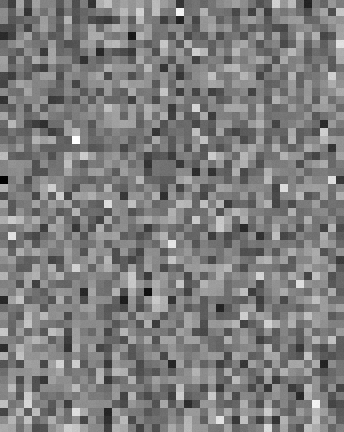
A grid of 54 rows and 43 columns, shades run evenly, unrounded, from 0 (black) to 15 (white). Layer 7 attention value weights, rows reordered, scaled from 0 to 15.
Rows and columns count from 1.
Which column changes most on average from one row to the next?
1
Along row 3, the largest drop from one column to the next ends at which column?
10
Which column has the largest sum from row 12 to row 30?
14
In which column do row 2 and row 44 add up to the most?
23
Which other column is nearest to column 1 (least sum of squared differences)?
36
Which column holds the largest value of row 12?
21
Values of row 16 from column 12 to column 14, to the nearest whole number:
5 8 9
